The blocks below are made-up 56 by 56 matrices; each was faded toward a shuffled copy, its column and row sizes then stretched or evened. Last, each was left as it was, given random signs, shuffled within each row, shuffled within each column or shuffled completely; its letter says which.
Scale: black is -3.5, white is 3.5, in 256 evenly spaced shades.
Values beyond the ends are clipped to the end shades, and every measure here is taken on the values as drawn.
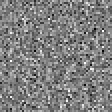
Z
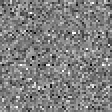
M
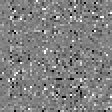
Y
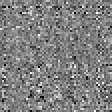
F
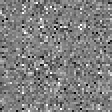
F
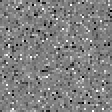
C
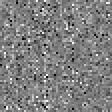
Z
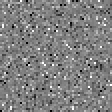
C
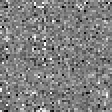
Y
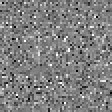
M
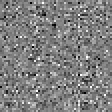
F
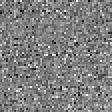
M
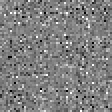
Y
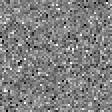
C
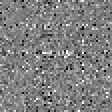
F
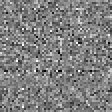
Y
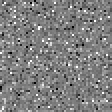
C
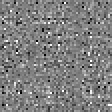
F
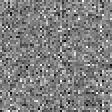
F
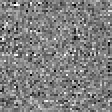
Y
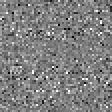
M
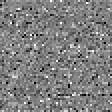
M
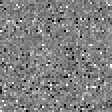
M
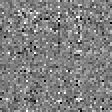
Y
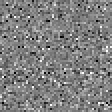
M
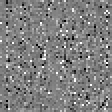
Z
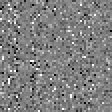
Z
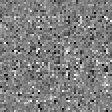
Y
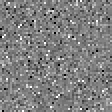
C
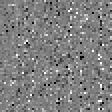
Z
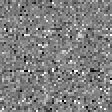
M
